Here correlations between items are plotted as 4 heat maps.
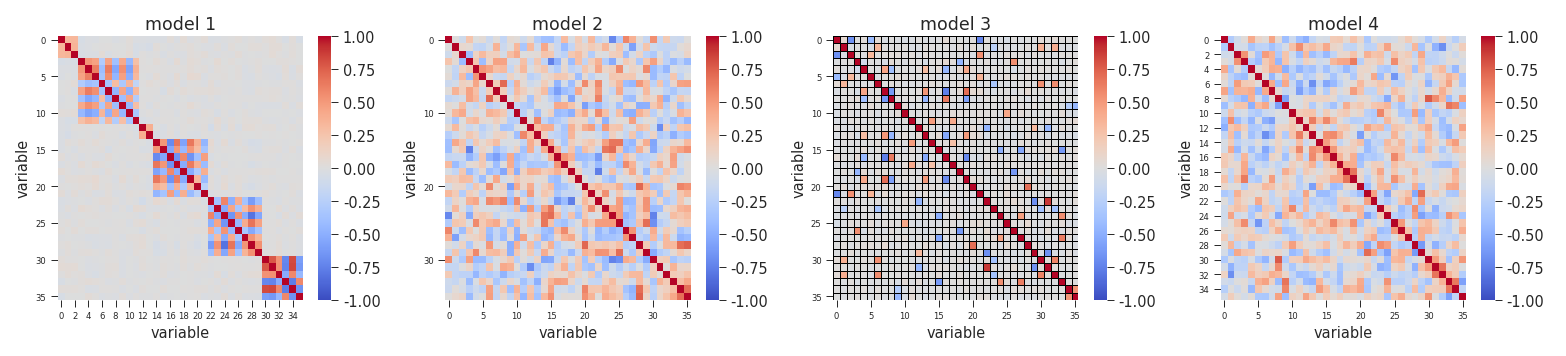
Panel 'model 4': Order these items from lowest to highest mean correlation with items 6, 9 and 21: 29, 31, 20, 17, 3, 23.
17, 31, 20, 23, 3, 29
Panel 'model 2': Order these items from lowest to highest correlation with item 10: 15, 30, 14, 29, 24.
30, 24, 14, 15, 29
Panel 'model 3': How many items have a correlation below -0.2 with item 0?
3
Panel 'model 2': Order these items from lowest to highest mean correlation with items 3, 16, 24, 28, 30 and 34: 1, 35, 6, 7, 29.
7, 1, 29, 6, 35
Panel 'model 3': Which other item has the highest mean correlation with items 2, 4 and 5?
21
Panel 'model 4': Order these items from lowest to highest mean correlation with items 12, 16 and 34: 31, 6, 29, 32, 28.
6, 32, 29, 31, 28
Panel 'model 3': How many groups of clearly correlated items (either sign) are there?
10
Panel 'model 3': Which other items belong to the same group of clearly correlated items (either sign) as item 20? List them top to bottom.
28
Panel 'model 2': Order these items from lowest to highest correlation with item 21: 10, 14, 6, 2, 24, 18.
2, 18, 24, 10, 6, 14
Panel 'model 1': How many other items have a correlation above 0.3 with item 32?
3
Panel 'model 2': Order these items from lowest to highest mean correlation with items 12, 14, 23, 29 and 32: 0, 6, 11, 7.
11, 0, 6, 7
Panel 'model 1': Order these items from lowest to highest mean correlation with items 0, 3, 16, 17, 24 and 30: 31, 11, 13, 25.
25, 13, 11, 31
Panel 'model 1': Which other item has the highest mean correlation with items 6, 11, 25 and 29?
28
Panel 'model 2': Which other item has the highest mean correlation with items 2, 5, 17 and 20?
4
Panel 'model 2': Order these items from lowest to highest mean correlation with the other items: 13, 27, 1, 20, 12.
27, 13, 1, 12, 20
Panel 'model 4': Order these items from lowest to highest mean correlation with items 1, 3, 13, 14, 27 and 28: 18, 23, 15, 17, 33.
33, 23, 18, 17, 15
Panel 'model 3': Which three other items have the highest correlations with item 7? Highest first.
19, 13, 4
